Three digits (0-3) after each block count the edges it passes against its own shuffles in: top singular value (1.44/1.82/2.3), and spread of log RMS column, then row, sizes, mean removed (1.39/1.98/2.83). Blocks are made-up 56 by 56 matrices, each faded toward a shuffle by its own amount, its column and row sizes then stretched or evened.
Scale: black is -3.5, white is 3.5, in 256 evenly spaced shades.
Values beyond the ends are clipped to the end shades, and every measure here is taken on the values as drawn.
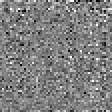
1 1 2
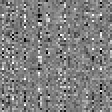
2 3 1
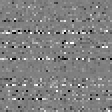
2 0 3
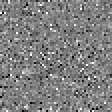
0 0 1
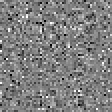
2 1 1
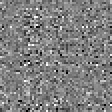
1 2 2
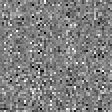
1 2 1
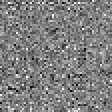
2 1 1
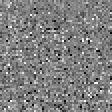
0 1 1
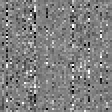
0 3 0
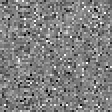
1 0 0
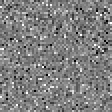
0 0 0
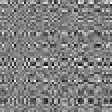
3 2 3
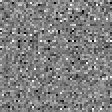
1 0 2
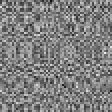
3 0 1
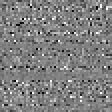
1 0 3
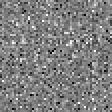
1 0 0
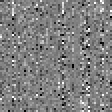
0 3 0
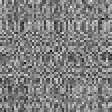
3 0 1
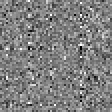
1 2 1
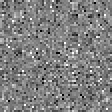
1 0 0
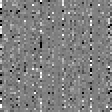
1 3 0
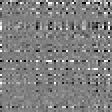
3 2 3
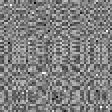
3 0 0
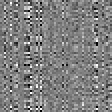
3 3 1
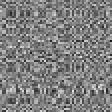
3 0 2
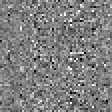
1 2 1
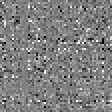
0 2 2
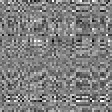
3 2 3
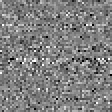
0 0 2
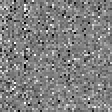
1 2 0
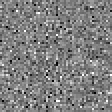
1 1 1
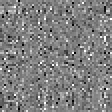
2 2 0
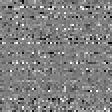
1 1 3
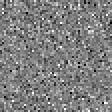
0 0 0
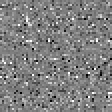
0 0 2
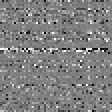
2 0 3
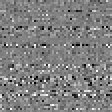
1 0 3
